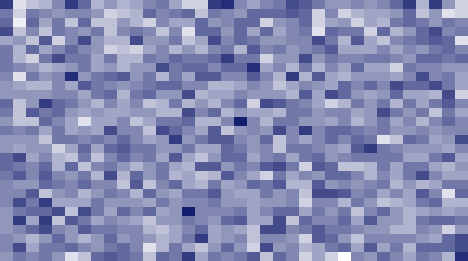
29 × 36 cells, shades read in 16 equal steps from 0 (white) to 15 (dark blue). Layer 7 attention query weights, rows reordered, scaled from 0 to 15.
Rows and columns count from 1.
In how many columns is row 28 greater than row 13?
17
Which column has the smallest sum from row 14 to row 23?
31
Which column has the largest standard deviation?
2
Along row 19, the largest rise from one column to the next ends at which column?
25
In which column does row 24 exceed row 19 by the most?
15
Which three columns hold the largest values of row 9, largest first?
6, 23, 33
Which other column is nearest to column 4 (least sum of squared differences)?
22
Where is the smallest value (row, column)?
29, 27
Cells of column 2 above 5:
19
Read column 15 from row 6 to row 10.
7 9 10 6 8
